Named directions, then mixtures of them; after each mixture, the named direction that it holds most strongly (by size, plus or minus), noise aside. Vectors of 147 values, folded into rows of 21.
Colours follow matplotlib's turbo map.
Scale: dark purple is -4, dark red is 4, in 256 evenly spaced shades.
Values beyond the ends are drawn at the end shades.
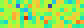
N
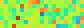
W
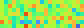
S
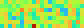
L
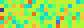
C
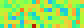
L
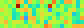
N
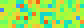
N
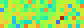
C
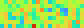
L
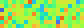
C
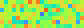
W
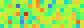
N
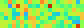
N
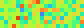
W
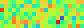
C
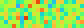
N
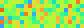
C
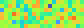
N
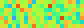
N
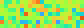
S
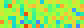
S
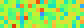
W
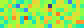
N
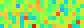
L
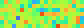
W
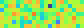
C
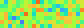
L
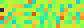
C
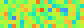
L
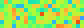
W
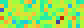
C
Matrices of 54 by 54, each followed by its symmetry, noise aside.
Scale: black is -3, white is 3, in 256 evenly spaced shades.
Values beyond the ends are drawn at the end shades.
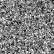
no symmetry.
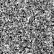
no symmetry.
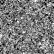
symmetric.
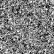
symmetric across the other diagonal.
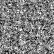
antisymmetric.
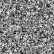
symmetric across the other diagonal.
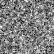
symmetric.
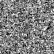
no symmetry.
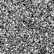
no symmetry.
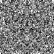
mirrored left to right.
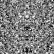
mirrored left to right.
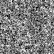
no symmetry.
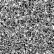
no symmetry.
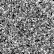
symmetric across the other diagonal.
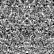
mirrored left to right.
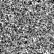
no symmetry.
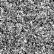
antisymmetric.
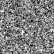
no symmetry.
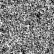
symmetric across the other diagonal.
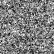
no symmetry.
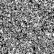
antisymmetric.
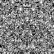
mirrored left to right.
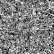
antisymmetric.
